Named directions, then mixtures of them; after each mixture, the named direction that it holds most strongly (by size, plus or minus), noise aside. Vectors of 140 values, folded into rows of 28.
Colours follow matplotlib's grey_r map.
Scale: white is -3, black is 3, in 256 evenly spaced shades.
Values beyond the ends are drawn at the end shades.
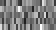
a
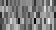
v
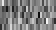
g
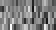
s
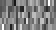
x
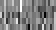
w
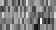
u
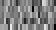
s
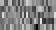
u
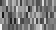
v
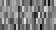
a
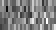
g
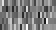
g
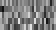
v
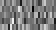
a
